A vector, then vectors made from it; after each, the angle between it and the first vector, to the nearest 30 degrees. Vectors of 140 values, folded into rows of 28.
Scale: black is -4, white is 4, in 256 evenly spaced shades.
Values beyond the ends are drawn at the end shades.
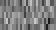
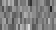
120 degrees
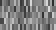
60 degrees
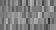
30 degrees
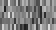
90 degrees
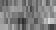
120 degrees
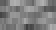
90 degrees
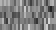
150 degrees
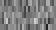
30 degrees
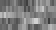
60 degrees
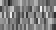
90 degrees
